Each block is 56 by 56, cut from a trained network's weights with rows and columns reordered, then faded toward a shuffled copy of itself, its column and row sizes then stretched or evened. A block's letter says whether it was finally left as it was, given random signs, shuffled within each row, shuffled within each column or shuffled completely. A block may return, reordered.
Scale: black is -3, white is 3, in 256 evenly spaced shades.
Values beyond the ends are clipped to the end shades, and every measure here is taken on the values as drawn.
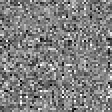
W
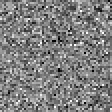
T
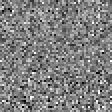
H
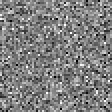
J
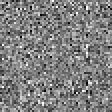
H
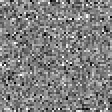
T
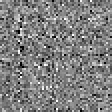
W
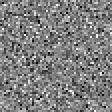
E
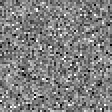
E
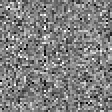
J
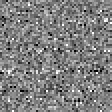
T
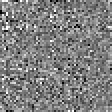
H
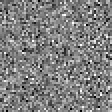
J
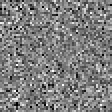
H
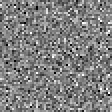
J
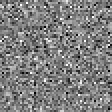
H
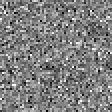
E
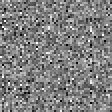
J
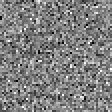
E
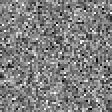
E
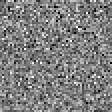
T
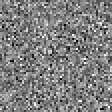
E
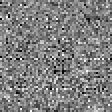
W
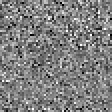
T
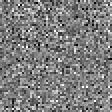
H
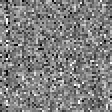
J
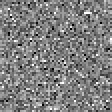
E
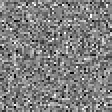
T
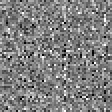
H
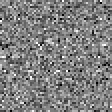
T
